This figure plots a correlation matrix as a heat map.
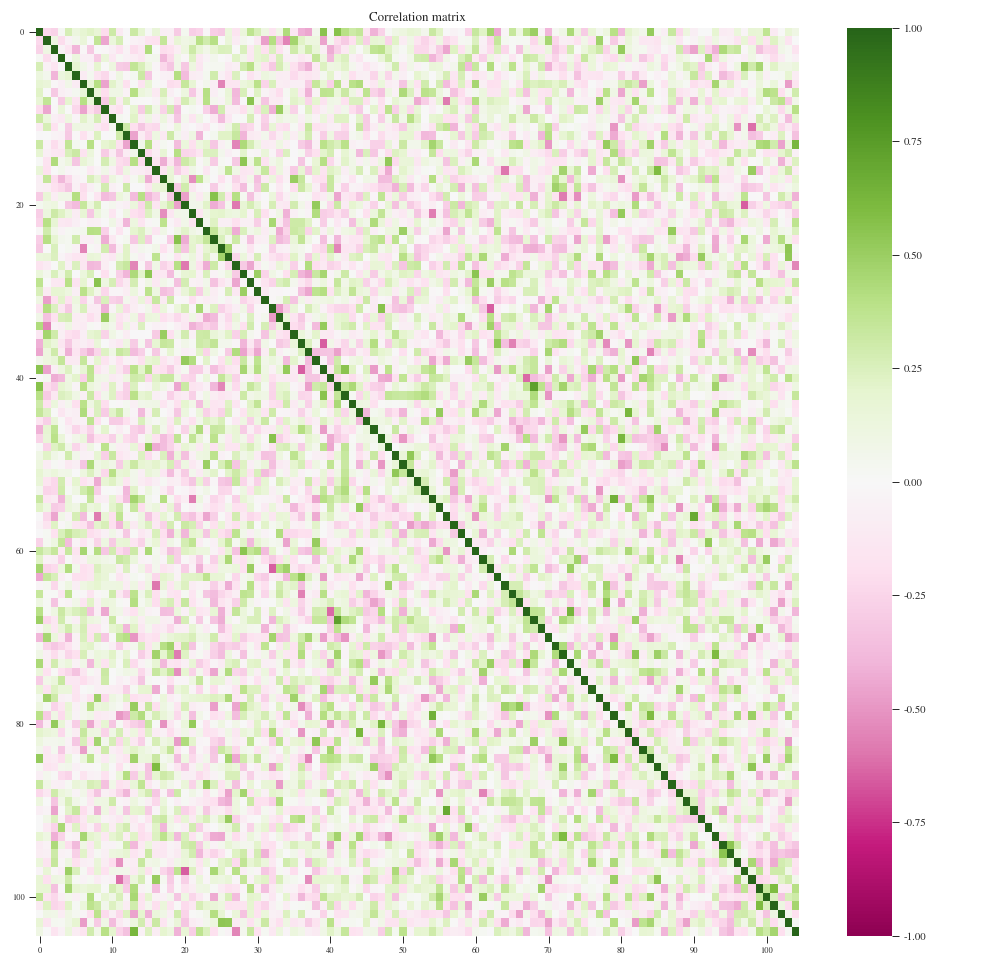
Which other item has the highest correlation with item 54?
79
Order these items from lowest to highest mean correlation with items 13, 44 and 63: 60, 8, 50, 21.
21, 50, 8, 60
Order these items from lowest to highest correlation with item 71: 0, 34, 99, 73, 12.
73, 99, 12, 0, 34
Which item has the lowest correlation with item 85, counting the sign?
32
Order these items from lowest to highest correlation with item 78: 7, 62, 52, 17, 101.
52, 62, 17, 101, 7
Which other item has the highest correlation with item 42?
39
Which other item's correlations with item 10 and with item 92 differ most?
59
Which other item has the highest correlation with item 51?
49
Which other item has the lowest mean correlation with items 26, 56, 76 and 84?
70
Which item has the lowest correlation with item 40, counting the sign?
67
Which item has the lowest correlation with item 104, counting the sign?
27
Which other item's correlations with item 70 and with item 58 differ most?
98
